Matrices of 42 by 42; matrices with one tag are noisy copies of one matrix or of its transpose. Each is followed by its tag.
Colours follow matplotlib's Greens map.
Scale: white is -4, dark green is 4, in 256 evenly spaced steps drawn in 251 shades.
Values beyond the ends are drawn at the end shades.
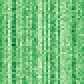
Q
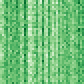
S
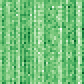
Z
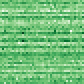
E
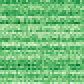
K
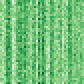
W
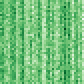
K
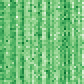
K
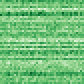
Q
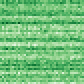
K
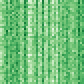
S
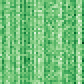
Z
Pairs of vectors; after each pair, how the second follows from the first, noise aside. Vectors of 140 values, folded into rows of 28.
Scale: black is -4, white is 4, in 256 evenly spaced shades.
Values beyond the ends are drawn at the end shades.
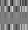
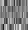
wrapped around, negated.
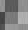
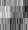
reversed.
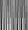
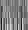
copied.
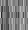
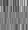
reversed, negated, partly zeroed.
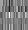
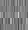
reversed, shrunk.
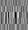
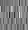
reversed, negated, partly zeroed.
